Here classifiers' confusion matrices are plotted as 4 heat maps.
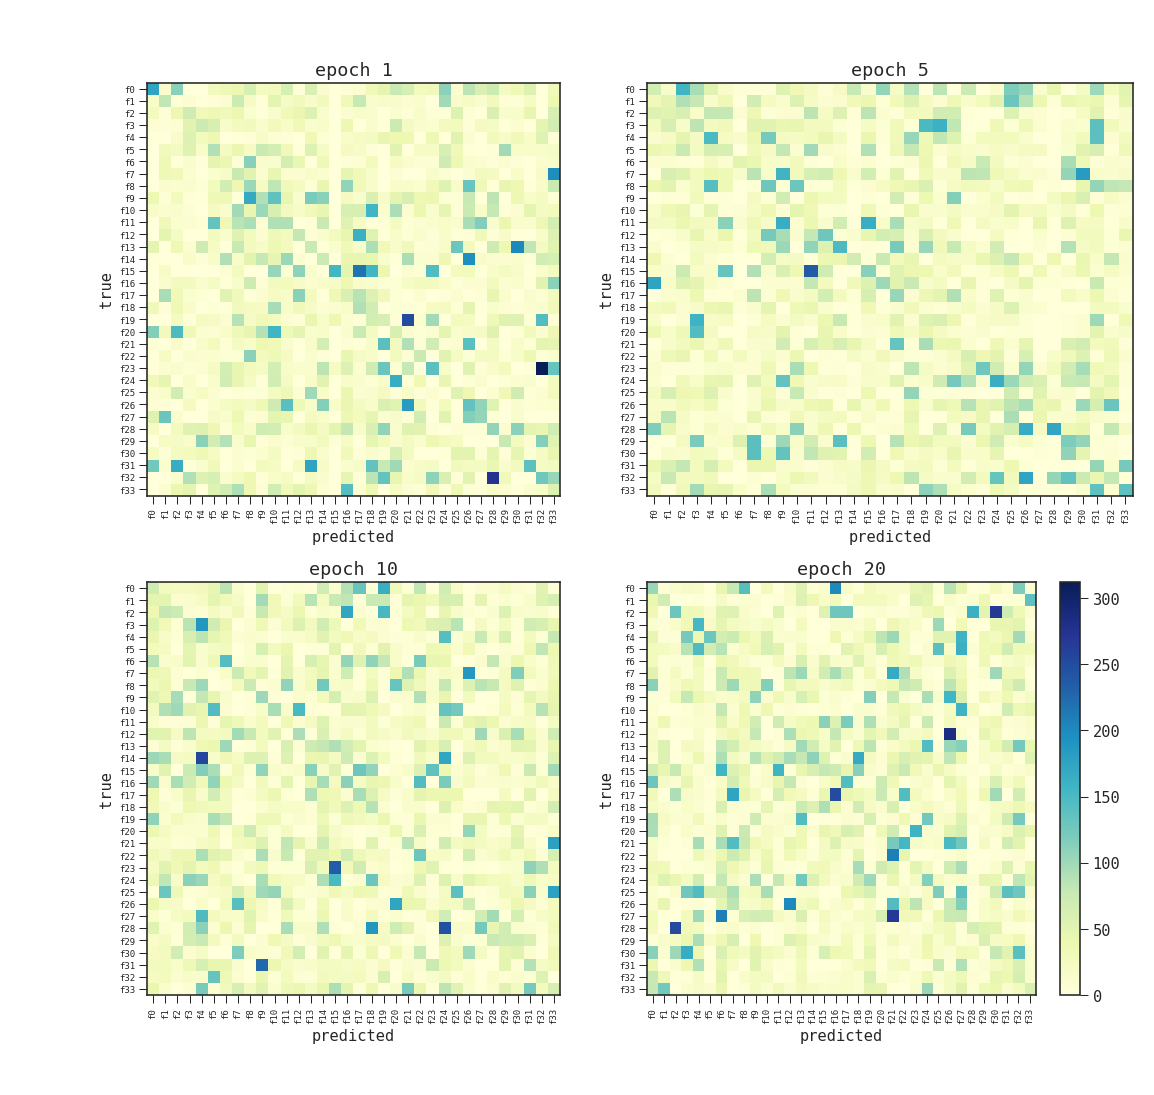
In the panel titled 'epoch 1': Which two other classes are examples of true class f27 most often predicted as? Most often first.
f1, f26
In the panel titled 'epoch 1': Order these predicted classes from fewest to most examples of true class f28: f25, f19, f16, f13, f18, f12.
f25, f12, f13, f18, f16, f19
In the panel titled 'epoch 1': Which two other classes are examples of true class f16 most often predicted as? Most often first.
f33, f8
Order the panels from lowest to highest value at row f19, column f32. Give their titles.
epoch 5, epoch 10, epoch 20, epoch 1
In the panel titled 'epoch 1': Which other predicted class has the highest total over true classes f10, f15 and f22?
f18
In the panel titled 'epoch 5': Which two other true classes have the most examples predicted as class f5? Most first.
f15, f11
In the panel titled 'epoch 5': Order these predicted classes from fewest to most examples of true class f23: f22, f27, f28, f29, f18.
f27, f28, f22, f29, f18
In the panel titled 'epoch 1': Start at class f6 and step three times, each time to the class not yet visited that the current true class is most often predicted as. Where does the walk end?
f21
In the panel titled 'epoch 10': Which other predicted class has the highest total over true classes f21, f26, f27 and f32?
f33
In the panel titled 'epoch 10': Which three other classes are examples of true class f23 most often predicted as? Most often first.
f15, f31, f32
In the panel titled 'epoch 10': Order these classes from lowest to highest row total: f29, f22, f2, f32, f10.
f32, f29, f2, f22, f10
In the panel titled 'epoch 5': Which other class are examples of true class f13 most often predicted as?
f17
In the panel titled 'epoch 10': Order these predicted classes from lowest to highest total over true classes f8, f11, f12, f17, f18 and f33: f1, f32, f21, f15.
f32, f1, f15, f21
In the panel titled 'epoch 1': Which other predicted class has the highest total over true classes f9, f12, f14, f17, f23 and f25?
f32
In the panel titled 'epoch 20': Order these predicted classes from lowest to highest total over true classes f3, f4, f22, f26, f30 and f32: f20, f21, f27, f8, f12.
f20, f8, f12, f27, f21
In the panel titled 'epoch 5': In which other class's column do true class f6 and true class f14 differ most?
f29
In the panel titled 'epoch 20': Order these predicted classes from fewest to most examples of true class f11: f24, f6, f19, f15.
f6, f24, f19, f15
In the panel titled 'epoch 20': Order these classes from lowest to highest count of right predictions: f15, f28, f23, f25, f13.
f23, f28, f15, f13, f25
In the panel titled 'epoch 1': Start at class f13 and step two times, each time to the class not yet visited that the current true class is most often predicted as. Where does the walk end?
f20
